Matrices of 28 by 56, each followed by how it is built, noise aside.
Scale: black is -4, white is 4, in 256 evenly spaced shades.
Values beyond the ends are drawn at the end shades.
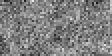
smooth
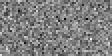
noise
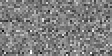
uneven rows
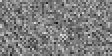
Toeplitz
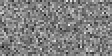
noise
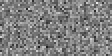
repeating rows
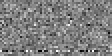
uneven rows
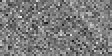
Toeplitz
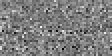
uneven rows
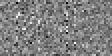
uneven columns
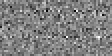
uneven rows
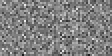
repeating rows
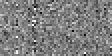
uneven columns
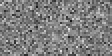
noise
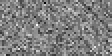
Toeplitz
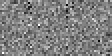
uneven columns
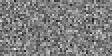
repeating rows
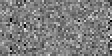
uneven columns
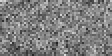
smooth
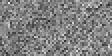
Hankel
